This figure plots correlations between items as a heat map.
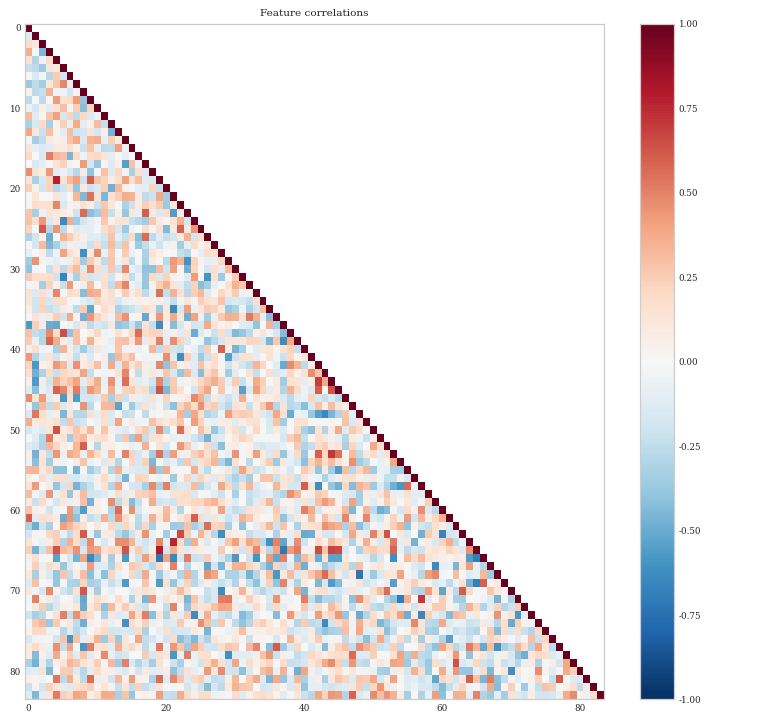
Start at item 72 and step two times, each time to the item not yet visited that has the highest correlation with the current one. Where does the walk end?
64
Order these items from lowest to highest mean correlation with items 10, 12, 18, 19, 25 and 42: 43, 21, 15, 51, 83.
15, 43, 51, 21, 83
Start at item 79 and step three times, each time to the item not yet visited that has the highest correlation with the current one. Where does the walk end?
17
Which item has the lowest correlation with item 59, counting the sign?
67
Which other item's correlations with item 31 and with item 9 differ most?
45
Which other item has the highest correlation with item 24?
61
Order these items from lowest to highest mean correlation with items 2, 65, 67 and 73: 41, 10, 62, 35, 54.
35, 62, 41, 10, 54
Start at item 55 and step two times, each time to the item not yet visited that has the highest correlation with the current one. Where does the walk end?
71
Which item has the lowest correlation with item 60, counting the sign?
63
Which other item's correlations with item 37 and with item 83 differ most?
65
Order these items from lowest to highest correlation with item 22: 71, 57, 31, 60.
60, 57, 31, 71
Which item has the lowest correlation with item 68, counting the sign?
48
